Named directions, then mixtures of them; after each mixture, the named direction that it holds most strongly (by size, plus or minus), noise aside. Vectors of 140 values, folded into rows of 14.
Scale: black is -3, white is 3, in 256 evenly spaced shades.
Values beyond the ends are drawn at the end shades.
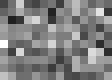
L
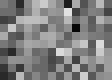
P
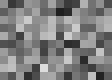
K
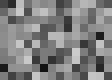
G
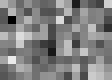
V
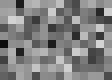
L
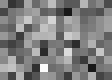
K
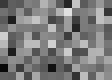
P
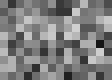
K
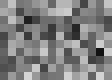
K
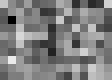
V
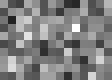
K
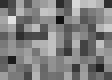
V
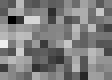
L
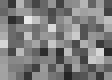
L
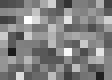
P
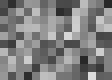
K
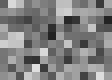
K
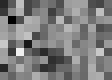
L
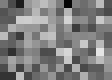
P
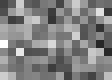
L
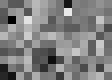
P
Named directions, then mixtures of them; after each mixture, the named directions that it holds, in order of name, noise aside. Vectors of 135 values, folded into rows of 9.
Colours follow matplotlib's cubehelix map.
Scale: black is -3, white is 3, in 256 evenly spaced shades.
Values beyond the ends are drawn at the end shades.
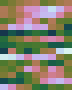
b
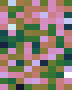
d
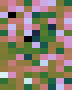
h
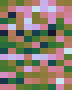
b, h.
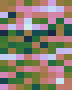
b, h.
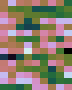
b, d.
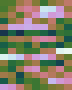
b.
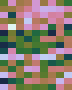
b, d, h.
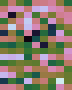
b, h.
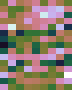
b, d.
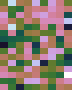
d.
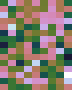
d.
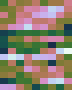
b.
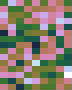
d.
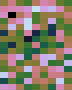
b, h.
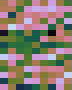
b, d, h.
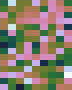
d.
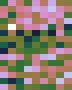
b, d, h.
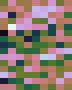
b, d, h.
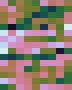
b, d.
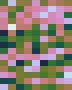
b, d.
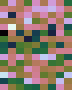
b, d, h.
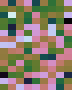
d, h.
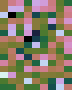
h.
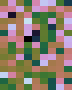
h.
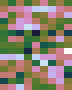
b, d, h.
